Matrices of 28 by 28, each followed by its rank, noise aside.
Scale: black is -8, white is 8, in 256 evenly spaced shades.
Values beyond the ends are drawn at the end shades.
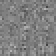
four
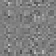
three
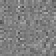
four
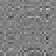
three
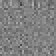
six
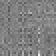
three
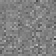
five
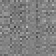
four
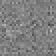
six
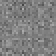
four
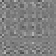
three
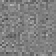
five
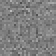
six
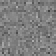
five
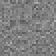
six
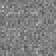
six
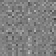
three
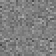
five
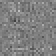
four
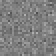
six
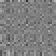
three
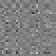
three
